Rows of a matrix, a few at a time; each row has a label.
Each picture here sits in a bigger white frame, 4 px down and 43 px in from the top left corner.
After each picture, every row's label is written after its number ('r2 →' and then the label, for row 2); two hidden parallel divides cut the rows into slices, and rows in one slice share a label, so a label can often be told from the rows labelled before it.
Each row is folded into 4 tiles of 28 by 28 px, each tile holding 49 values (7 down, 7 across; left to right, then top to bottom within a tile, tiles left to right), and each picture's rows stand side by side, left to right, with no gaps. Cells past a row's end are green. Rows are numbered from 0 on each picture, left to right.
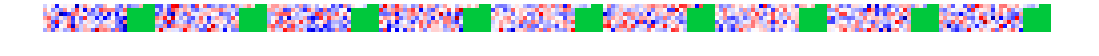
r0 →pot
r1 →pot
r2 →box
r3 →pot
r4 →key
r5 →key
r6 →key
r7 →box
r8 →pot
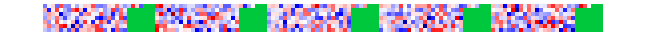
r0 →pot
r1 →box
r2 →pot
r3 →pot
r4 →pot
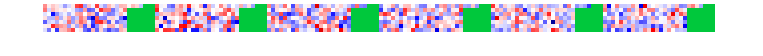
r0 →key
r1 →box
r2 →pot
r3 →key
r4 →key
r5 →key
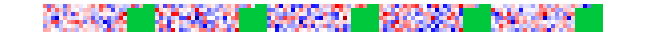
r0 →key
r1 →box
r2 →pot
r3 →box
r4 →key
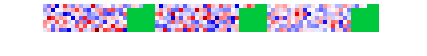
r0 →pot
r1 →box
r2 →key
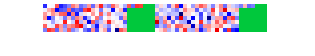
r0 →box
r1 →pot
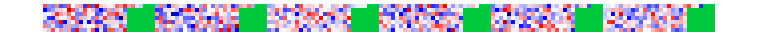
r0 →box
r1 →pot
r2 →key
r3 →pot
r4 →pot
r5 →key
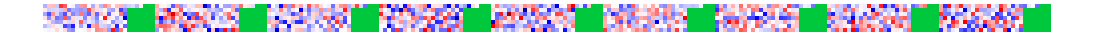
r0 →key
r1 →box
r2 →key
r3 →box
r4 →box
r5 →key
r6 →key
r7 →key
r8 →pot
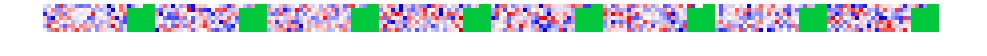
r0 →key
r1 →key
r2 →key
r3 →box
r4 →box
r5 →key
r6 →key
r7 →pot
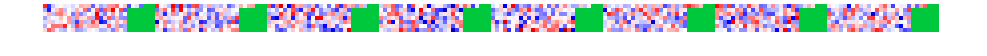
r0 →key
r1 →key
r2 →box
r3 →box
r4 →pot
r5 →key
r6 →box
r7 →key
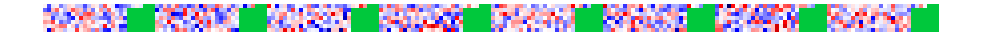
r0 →key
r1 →pot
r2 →box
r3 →pot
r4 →key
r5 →box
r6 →pot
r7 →key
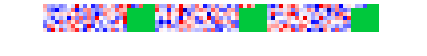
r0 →box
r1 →box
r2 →box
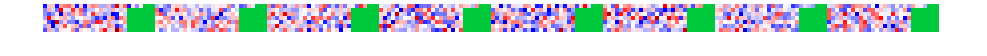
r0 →pot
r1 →key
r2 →box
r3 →box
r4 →box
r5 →box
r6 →key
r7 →box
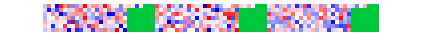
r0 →pot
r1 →box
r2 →key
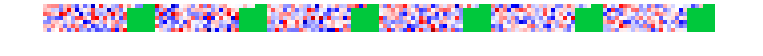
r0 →box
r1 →box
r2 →box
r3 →pot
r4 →key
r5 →key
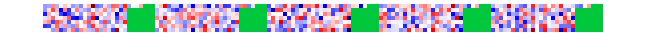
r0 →pot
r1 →key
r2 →pot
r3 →pot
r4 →pot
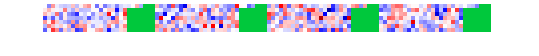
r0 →key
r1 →key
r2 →box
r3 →key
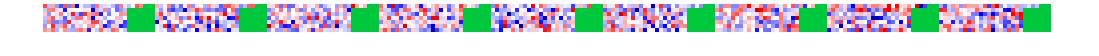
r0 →key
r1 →box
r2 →key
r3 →box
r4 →pot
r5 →box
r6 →box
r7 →pot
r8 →box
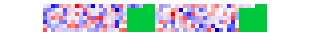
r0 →key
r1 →key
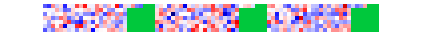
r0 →key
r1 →pot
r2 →key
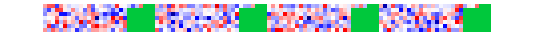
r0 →pot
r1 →pot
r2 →box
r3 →box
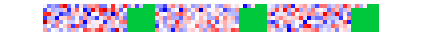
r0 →pot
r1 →key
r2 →key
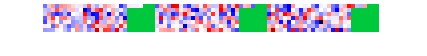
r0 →pot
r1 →pot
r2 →box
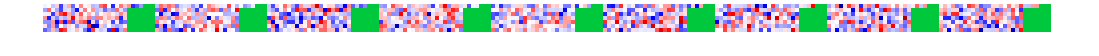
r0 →box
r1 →pot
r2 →pot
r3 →key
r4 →key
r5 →pot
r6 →box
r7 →pot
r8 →box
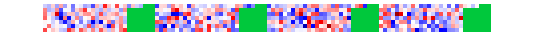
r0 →key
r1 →pot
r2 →pot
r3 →box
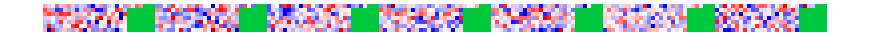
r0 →box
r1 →pot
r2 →pot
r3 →box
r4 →box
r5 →key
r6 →pot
